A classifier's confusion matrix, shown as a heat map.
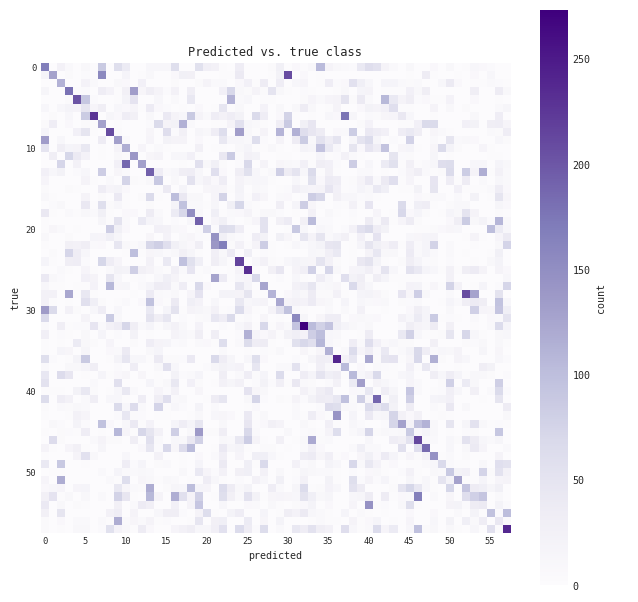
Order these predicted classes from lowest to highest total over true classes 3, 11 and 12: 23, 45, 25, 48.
48, 45, 25, 23
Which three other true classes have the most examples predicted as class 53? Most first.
28, 30, 44
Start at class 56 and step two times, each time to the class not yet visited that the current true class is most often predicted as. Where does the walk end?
0
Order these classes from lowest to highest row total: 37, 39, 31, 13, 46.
37, 39, 31, 46, 13
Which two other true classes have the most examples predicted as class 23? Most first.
4, 11
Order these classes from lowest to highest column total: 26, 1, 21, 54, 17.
1, 54, 26, 17, 21
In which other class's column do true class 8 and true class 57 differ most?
29
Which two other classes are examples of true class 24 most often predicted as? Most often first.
17, 7
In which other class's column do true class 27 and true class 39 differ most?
8
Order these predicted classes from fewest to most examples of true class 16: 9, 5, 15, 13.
15, 5, 9, 13
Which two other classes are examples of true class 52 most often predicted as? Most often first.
13, 18
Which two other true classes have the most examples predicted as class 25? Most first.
33, 46
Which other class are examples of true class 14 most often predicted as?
10
